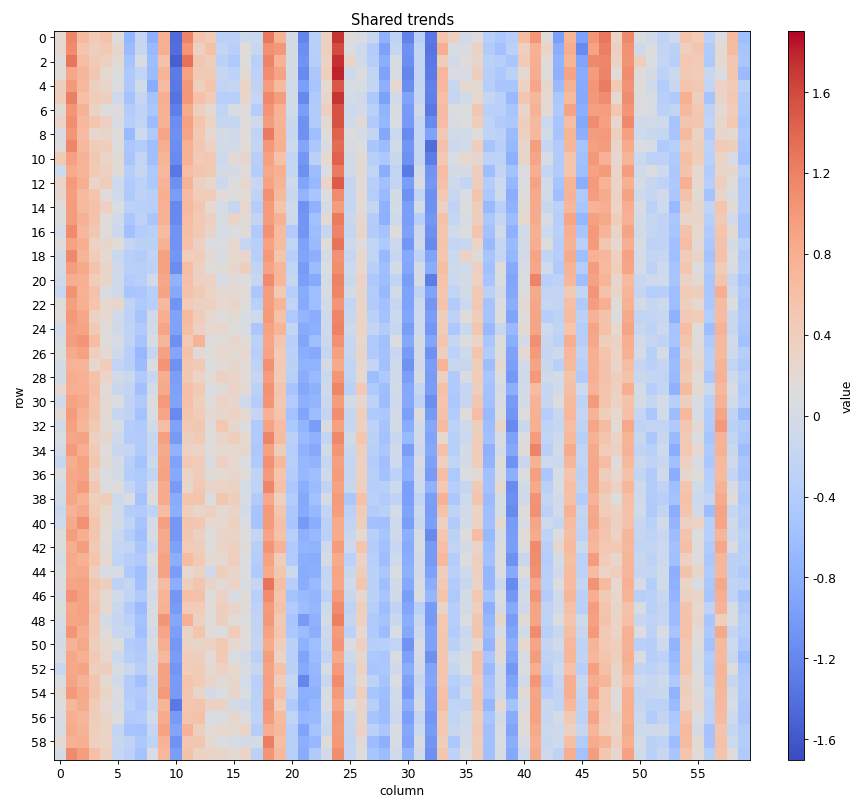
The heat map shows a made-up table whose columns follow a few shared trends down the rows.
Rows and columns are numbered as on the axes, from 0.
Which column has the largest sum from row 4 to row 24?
24
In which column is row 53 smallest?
21
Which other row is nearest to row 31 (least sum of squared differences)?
41
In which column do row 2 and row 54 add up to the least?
10
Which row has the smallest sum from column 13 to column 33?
40
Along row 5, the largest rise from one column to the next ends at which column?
11
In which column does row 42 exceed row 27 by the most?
43
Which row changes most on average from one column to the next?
1
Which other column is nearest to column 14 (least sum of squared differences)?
15
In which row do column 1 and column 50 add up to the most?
2
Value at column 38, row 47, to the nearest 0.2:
0
